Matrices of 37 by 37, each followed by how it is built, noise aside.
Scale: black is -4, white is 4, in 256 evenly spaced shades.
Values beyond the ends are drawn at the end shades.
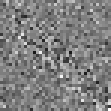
banded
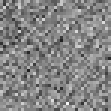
Hankel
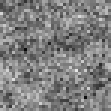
smooth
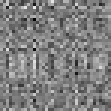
low rank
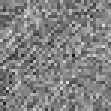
Hankel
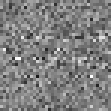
uneven rows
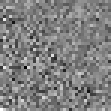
lower triangular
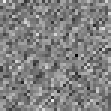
Hankel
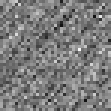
Hankel
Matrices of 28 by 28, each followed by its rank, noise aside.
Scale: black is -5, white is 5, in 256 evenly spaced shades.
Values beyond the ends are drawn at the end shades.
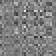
three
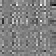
three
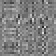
four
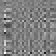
two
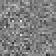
eight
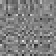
three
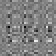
two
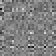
three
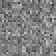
eight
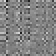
two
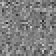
six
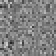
six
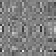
three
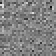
eight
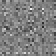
six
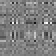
two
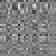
three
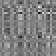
two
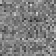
eight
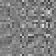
four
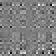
two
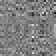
four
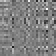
three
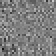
six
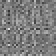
four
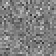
eight
